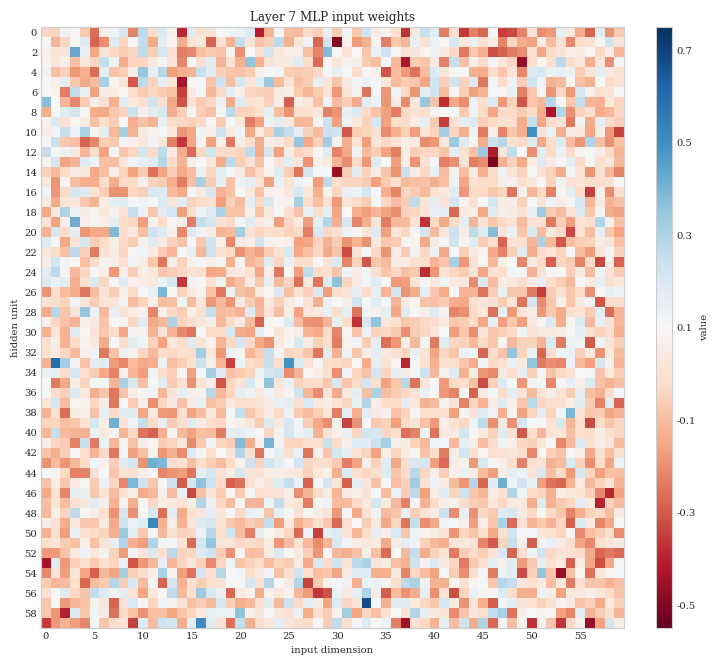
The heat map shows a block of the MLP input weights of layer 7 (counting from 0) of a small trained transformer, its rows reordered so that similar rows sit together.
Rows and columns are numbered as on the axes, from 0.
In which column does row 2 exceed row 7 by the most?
3
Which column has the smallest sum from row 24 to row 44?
18
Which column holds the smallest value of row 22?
31
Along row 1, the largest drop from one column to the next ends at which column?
30
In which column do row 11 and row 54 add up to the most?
26
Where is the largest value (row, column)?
57, 33
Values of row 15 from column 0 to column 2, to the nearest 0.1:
0 -0.2 0.1
